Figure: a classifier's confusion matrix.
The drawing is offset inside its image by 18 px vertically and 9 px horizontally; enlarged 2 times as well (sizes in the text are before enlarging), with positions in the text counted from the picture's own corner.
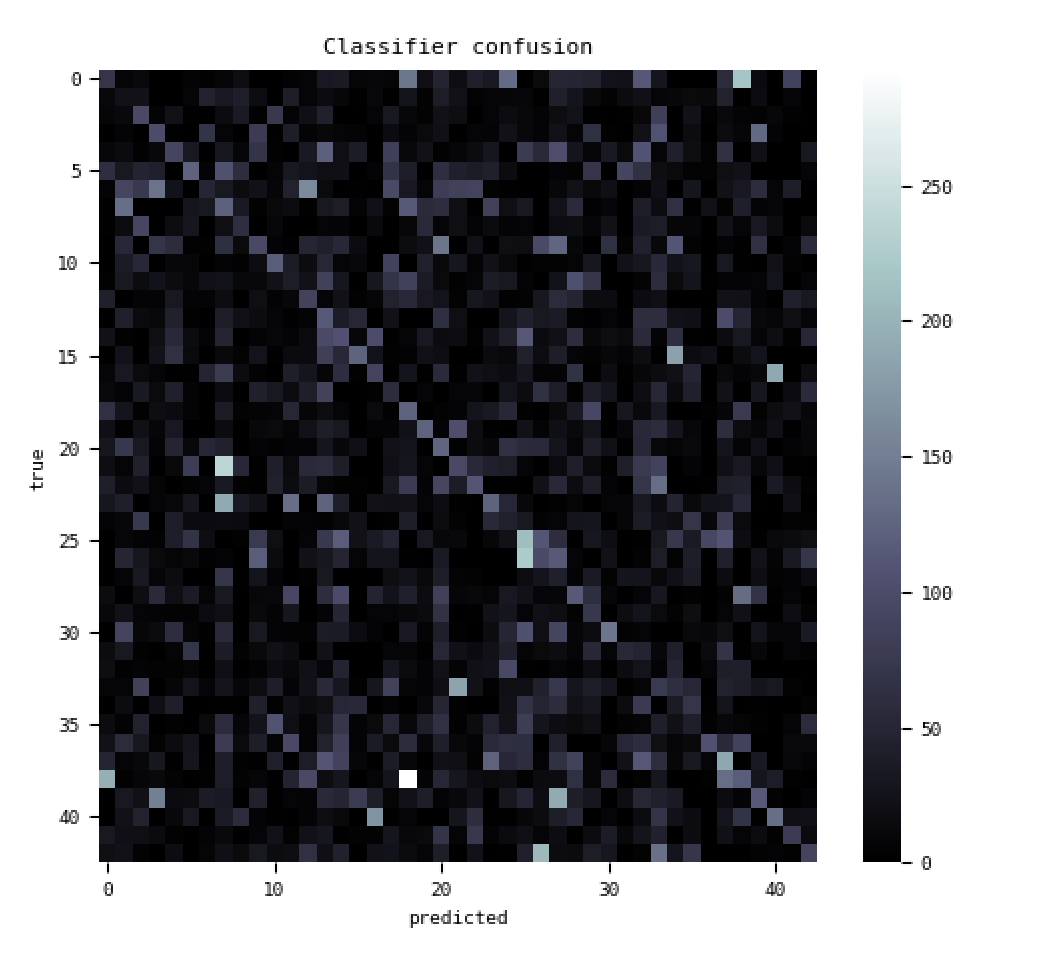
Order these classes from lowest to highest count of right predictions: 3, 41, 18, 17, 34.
34, 17, 41, 3, 18
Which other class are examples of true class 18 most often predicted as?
29
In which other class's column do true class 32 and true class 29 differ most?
24
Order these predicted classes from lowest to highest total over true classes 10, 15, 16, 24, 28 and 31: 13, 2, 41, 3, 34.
41, 3, 2, 13, 34
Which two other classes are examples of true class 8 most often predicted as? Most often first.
2, 19
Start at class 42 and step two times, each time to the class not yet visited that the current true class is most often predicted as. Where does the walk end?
25
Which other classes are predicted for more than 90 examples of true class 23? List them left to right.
7, 11, 13
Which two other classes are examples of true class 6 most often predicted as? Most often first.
12, 3
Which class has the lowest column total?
36
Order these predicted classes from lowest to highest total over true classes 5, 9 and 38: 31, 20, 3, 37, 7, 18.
31, 3, 37, 7, 20, 18
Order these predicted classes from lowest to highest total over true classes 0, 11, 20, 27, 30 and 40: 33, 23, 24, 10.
10, 23, 33, 24
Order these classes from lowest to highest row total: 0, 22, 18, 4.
18, 22, 4, 0
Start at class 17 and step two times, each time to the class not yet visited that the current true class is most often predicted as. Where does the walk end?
37
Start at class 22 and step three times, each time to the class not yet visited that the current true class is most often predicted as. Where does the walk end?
7
